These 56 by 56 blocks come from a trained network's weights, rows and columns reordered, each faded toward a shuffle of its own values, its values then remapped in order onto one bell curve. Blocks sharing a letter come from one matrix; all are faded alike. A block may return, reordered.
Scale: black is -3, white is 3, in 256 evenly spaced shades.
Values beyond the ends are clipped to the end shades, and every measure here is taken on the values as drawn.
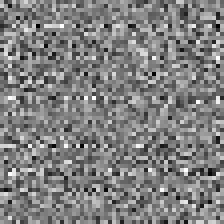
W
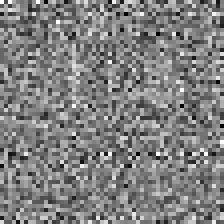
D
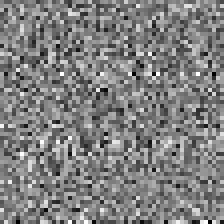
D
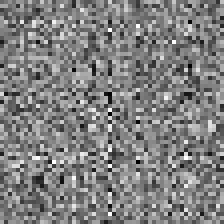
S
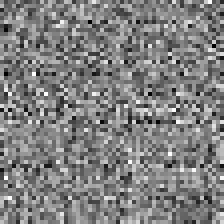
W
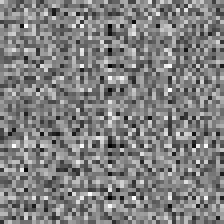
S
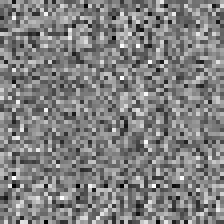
D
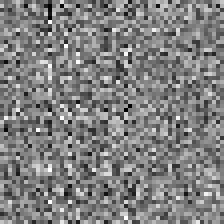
S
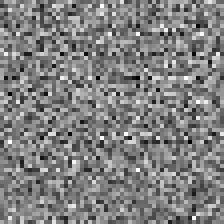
D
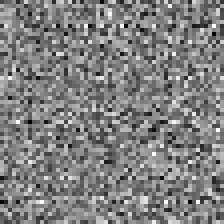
D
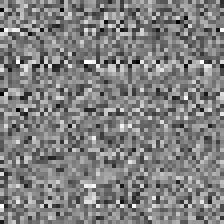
W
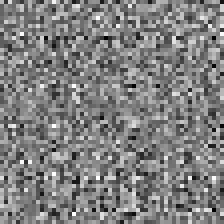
S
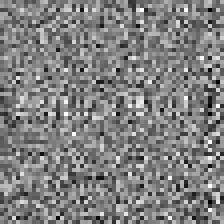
S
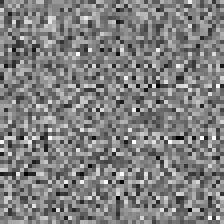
D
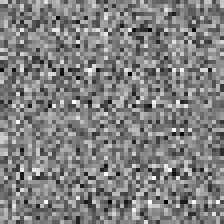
D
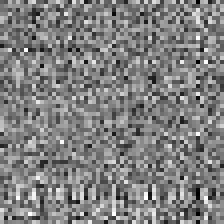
S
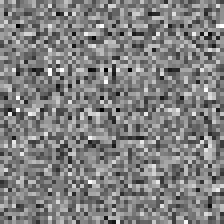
D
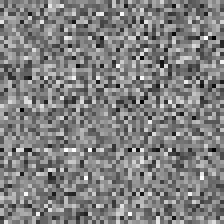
D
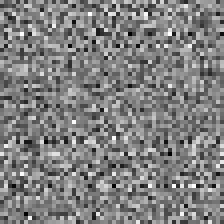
D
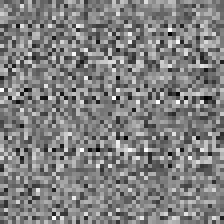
W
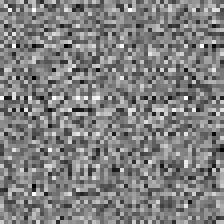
W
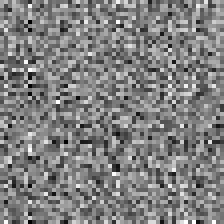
S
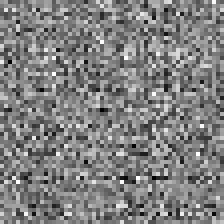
W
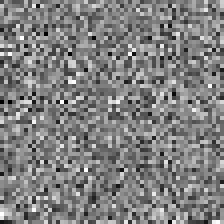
D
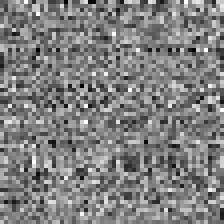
W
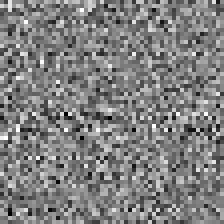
D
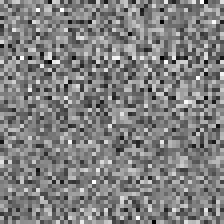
D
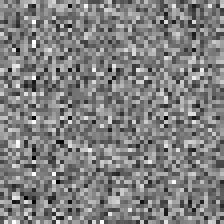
S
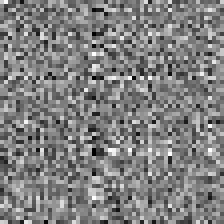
S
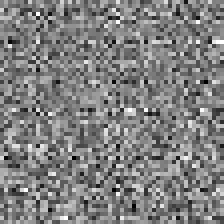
W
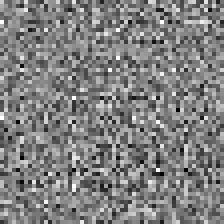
S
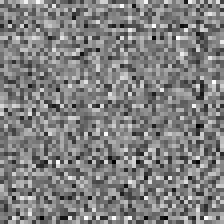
D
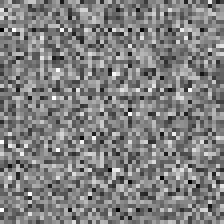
D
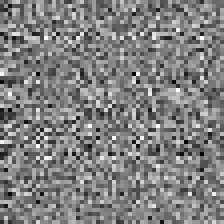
S
